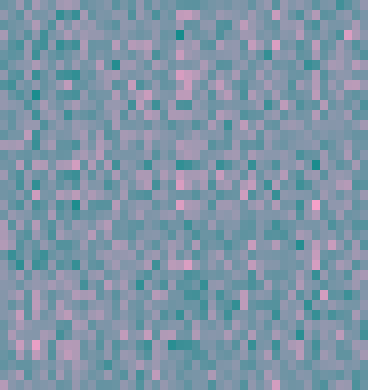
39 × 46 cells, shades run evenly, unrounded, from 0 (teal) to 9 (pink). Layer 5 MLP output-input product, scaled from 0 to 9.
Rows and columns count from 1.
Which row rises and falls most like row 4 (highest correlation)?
32
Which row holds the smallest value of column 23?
4
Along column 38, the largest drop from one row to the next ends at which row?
25
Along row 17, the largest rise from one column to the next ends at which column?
41
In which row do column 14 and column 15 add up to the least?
7
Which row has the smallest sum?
23
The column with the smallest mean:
2
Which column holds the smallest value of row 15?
5
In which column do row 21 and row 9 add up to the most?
40
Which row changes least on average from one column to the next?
37
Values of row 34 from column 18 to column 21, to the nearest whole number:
5 7 3 6
